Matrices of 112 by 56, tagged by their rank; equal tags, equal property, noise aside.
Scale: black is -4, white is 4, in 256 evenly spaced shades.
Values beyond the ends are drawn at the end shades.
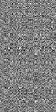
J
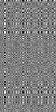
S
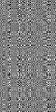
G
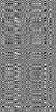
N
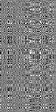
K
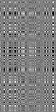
S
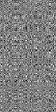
J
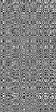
G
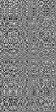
J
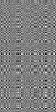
S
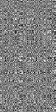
J
